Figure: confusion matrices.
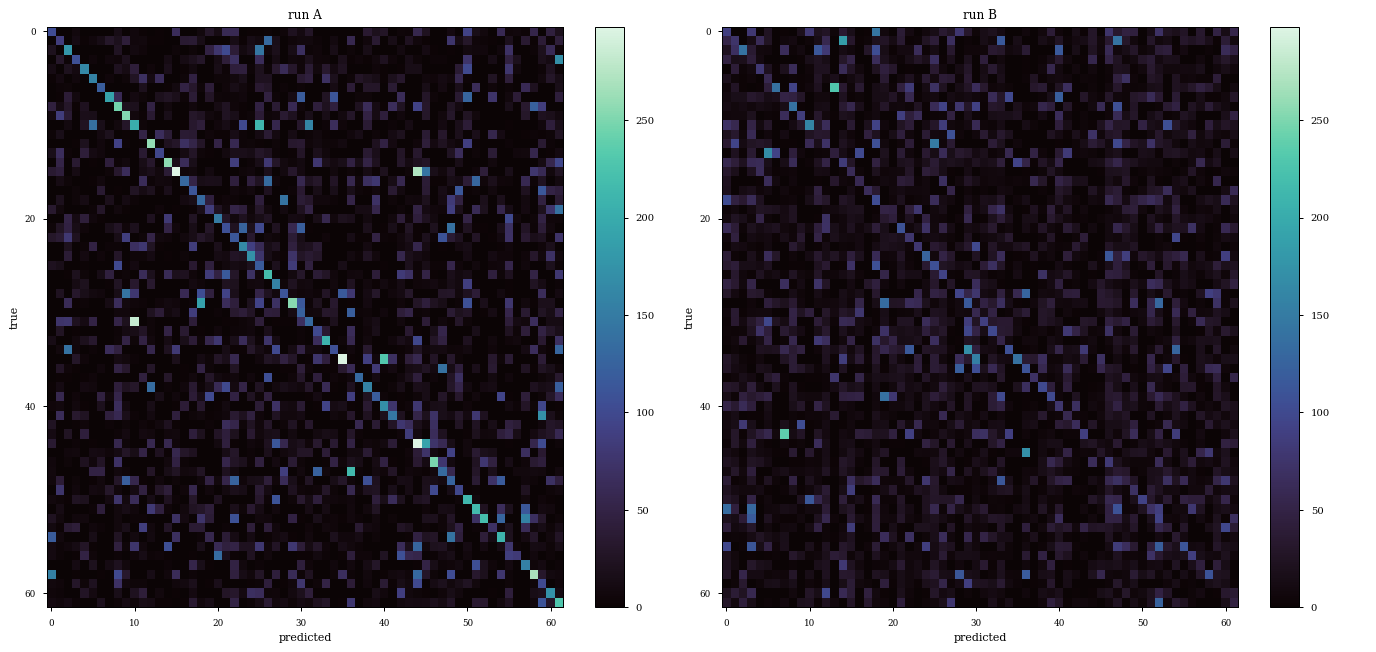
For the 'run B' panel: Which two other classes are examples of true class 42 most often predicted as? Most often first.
9, 2
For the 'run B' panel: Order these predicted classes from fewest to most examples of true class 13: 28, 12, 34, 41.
12, 28, 34, 41
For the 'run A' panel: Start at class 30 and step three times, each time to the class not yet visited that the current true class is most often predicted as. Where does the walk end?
32
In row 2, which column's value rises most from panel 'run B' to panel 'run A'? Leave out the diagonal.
25
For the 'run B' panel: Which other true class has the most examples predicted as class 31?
43
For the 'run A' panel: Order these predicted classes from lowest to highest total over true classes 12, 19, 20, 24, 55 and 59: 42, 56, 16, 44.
56, 16, 42, 44
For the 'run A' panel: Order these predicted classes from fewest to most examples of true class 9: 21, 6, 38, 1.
6, 21, 38, 1
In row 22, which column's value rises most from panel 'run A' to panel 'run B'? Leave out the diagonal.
54
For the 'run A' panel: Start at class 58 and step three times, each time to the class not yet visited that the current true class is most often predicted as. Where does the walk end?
27
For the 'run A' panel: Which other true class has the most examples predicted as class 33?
40
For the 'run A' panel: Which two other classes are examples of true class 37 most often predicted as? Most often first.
26, 49
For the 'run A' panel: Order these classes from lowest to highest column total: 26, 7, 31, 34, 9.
7, 34, 31, 9, 26
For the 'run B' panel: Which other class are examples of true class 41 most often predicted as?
26
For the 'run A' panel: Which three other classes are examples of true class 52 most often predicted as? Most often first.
57, 54, 22
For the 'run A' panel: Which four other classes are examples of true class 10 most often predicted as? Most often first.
25, 31, 5, 23
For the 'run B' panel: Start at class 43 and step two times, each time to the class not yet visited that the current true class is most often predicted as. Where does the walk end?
40
